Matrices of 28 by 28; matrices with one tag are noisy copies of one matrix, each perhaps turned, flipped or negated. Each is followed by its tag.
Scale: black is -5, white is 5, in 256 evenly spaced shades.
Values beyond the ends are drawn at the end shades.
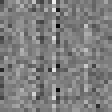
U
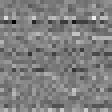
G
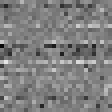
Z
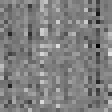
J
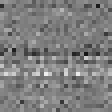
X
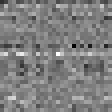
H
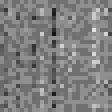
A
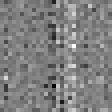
X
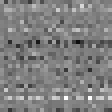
J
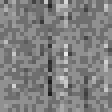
Z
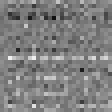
A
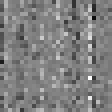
G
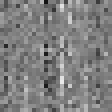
Z
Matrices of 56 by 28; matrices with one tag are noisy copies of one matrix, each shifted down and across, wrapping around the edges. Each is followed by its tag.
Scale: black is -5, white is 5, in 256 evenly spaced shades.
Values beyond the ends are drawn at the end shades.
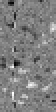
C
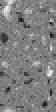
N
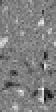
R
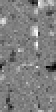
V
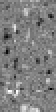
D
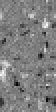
N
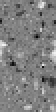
N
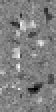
V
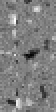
V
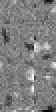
V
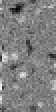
V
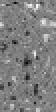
D
